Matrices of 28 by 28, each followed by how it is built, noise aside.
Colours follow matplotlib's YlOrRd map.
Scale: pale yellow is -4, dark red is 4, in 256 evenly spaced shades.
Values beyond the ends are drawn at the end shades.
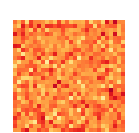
noise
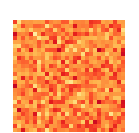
repeating rows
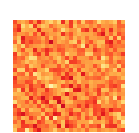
Toeplitz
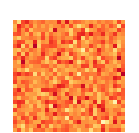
noise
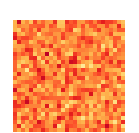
repeating rows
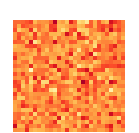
low rank
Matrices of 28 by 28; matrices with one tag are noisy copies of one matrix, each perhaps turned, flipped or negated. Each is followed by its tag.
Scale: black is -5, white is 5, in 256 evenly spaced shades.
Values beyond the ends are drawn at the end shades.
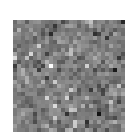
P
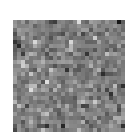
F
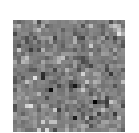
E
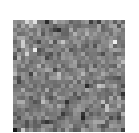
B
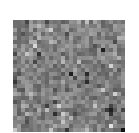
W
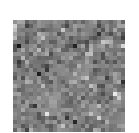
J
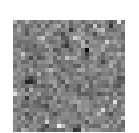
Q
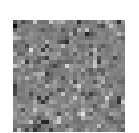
F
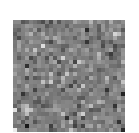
W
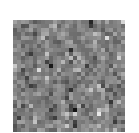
P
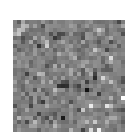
E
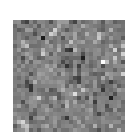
E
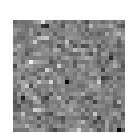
F
